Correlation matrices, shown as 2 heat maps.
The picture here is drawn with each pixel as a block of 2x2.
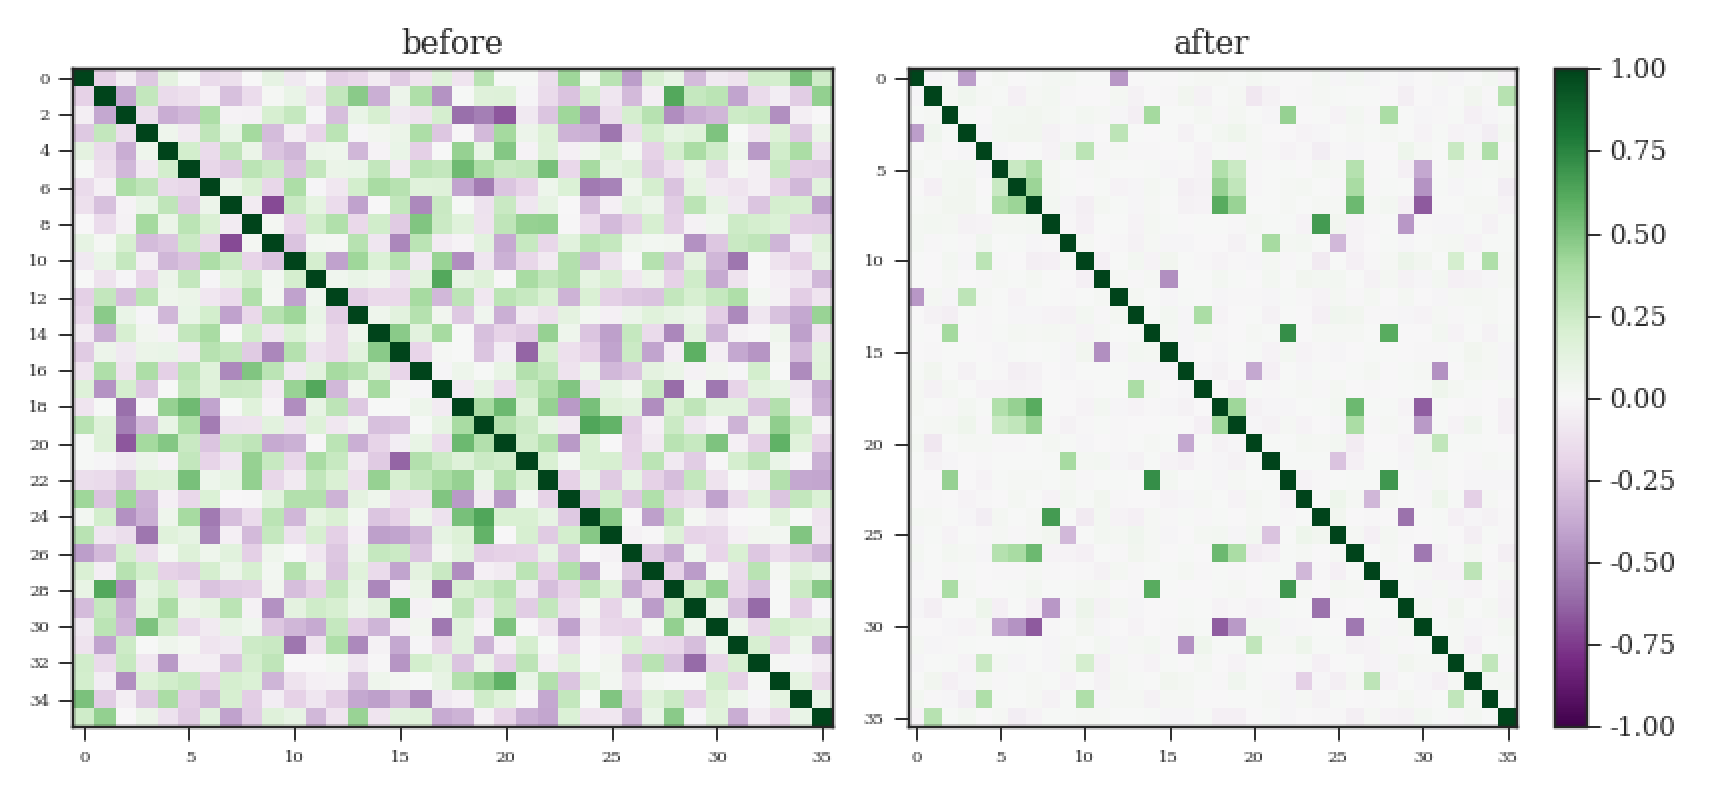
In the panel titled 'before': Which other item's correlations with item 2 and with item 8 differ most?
20
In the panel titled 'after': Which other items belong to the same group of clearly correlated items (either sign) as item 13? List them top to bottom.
17
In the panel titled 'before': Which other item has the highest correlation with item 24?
19
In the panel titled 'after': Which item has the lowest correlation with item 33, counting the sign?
23
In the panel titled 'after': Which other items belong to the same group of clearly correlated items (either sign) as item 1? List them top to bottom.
35
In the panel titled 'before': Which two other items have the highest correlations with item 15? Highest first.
29, 14
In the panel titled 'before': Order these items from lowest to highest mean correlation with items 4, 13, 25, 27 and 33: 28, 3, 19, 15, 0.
15, 3, 28, 0, 19
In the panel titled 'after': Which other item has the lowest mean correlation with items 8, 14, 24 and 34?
29
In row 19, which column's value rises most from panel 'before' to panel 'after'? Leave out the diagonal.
6
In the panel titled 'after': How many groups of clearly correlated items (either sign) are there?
11
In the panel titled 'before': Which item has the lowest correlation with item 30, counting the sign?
17
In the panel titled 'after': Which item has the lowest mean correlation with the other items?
30
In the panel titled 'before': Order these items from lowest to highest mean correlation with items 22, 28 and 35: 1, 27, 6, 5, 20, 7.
7, 27, 6, 5, 20, 1
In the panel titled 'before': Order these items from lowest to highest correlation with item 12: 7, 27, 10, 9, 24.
10, 27, 7, 9, 24
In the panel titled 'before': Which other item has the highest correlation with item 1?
28
